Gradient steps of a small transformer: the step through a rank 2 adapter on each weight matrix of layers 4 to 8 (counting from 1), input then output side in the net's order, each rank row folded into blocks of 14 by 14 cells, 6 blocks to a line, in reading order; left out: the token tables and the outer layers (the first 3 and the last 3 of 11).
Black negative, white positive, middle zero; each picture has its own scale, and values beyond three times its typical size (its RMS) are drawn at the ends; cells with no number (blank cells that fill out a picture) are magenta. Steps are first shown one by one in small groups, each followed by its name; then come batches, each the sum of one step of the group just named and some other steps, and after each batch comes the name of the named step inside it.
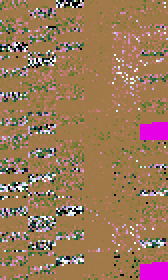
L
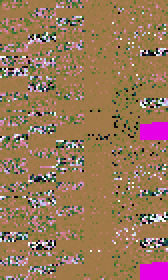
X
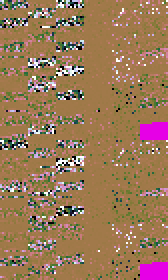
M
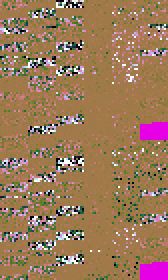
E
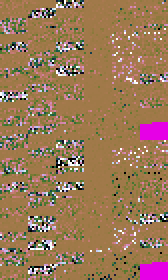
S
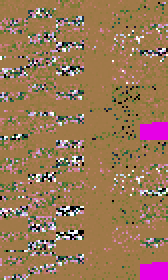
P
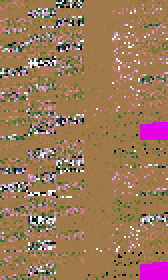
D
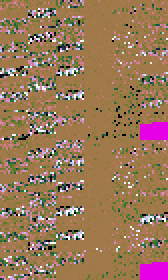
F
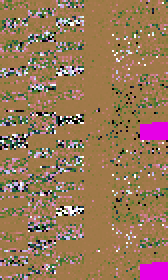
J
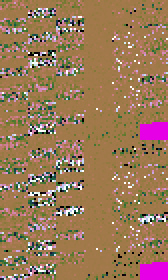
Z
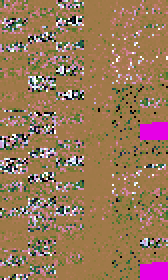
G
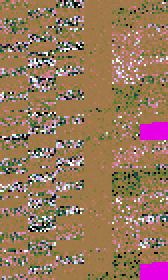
L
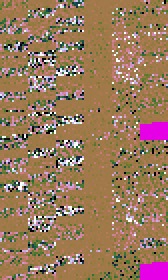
J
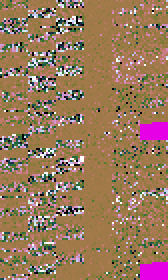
M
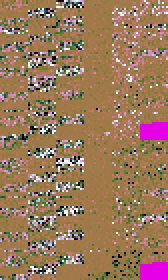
E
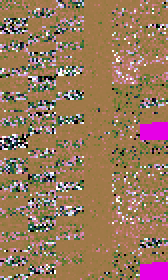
J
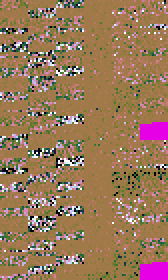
S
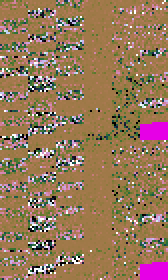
X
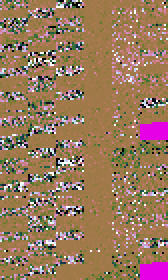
E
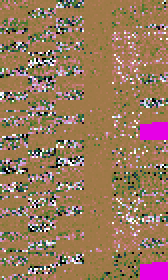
S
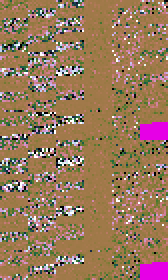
J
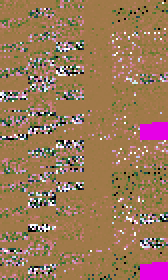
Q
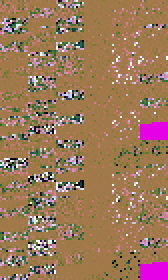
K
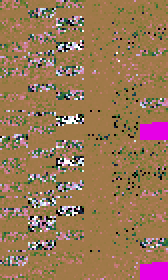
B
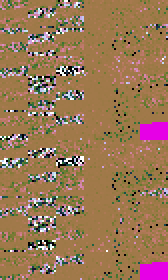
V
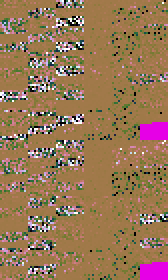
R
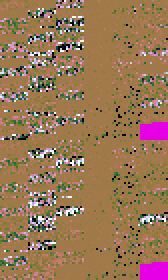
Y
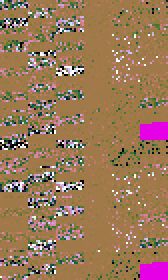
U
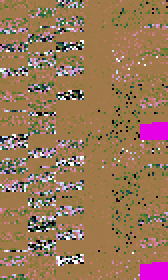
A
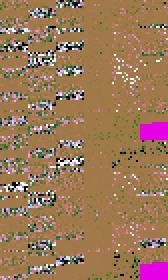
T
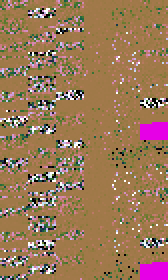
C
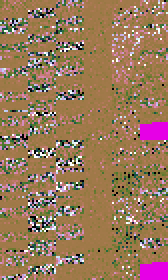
A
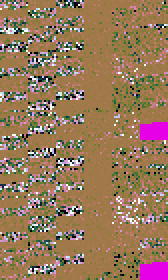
T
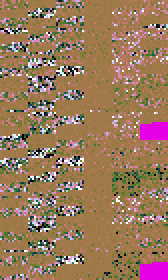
V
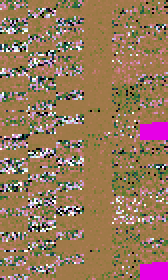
B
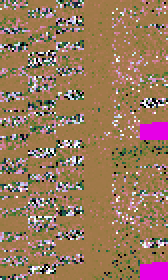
C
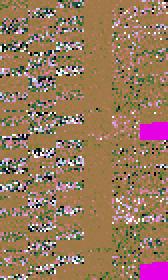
Q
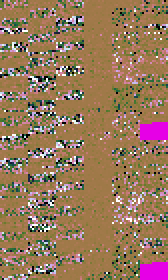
Q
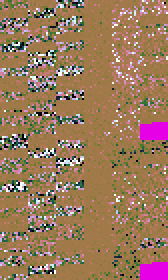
T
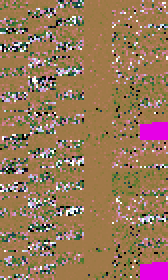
Y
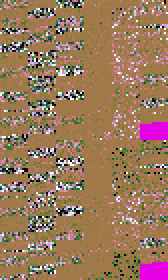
C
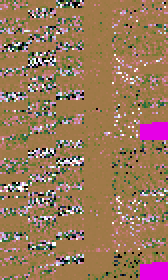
T
